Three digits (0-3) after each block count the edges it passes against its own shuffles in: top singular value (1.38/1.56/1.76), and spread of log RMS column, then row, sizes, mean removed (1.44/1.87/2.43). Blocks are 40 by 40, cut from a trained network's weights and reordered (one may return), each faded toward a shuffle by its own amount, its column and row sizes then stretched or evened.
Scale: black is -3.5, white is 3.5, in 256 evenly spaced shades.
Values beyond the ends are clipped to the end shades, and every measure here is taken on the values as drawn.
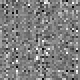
0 3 1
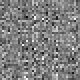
2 3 0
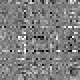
2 2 3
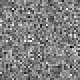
0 1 0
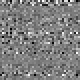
0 0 3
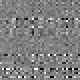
3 0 3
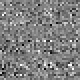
2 1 3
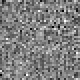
1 0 1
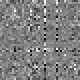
3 2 2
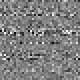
2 0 3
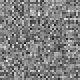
3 0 0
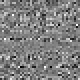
2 0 3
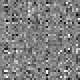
1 3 2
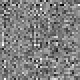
2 1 1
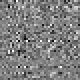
2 1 3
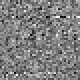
1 0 1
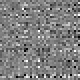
3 2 3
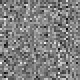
2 2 0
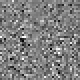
1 2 2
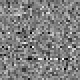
2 0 1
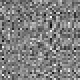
3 3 0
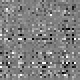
0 3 3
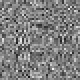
3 1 0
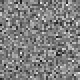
0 0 0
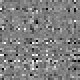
2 2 3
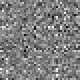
2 2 1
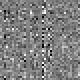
2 3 1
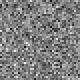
2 0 0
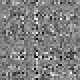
2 2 2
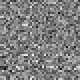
2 0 2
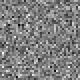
1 0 1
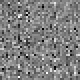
0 2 1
